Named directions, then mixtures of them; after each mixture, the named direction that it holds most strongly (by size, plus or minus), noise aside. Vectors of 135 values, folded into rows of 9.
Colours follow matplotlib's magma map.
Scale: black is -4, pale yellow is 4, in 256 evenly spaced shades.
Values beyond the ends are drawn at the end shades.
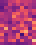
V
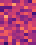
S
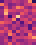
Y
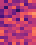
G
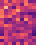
G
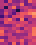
G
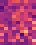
V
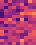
G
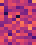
Y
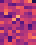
Y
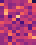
Y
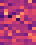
Y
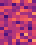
S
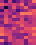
G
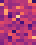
Y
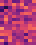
S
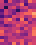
G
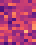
S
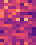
G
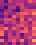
G
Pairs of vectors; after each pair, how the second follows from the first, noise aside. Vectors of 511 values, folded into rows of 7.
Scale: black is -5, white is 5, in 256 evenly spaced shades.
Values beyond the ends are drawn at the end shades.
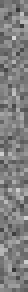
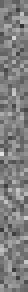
copied.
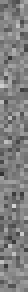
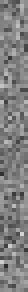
copied.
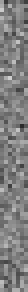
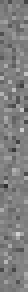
wrapped around, negated, partly zeroed.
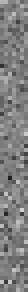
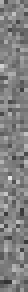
sign-scrambled.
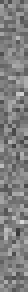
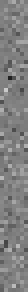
wrapped around, negated, partly zeroed.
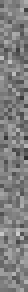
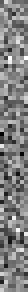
reversed, scaled up.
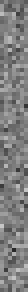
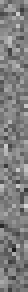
sign-scrambled.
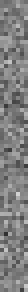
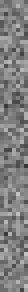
copied.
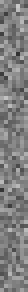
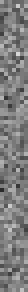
sign-scrambled.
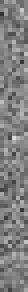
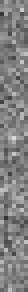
sign-scrambled.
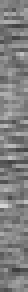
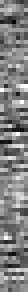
reversed, scaled up.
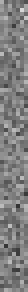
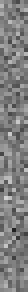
wrapped around, negated.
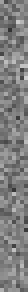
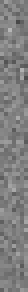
negated, shrunk.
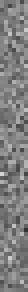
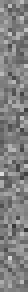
sign-scrambled.
